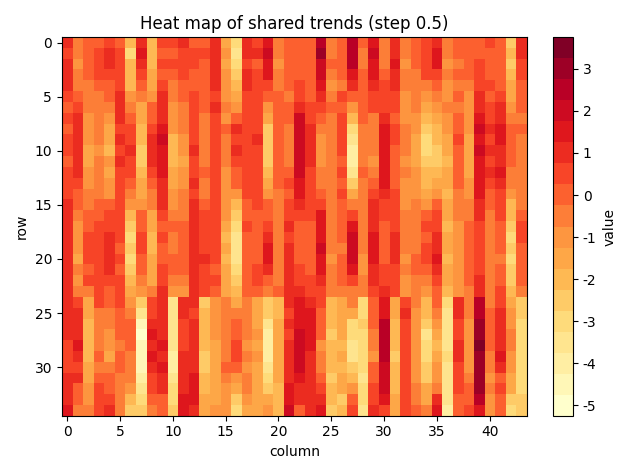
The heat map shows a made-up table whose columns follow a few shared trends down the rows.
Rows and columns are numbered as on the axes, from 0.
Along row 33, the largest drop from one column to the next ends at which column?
36
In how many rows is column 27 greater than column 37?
14
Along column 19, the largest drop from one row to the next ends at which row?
24
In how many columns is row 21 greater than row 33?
24
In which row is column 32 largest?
25
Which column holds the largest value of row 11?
22
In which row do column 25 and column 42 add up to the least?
34
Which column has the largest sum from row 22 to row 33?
39
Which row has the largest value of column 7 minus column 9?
1
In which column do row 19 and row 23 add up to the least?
16
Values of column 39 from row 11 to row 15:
1.5 1.5 1.5 1.5 1
